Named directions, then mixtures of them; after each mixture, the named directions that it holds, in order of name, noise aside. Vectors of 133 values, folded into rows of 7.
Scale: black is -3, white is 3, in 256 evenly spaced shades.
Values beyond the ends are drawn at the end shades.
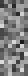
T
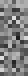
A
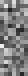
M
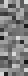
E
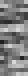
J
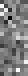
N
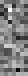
J, M, N.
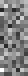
A, M.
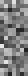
M.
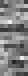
J.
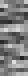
J.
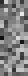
E, N, T.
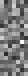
A, E, T.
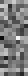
E, M, N.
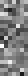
M, T.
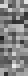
E, J.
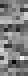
J.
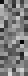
E, N, T.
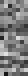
E, J, M.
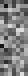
M.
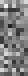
A, M.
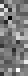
N.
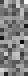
A, E, T.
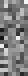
E, M, T.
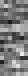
J.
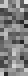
E, J.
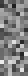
T.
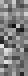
M.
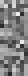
M, T.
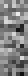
J, M, T.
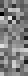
A, E, N.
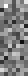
A, E, J.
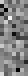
N.
